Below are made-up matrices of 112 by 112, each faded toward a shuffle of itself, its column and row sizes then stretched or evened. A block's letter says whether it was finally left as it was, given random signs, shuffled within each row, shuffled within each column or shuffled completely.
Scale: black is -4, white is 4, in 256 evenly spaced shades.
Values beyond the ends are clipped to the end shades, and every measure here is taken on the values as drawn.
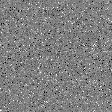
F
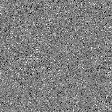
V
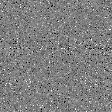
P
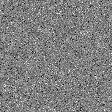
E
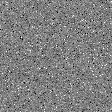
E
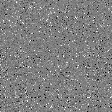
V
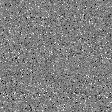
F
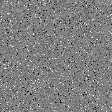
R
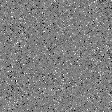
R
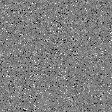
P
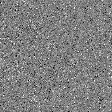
R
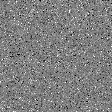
F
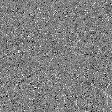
P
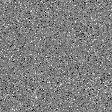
F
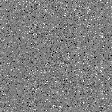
V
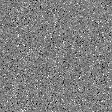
R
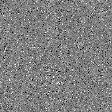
V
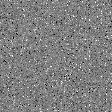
R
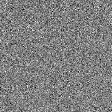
V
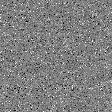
F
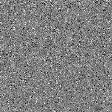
P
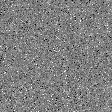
E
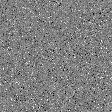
E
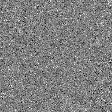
R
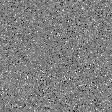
E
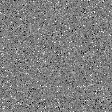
P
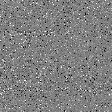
V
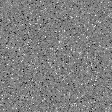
E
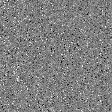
R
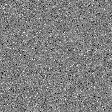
F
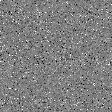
F
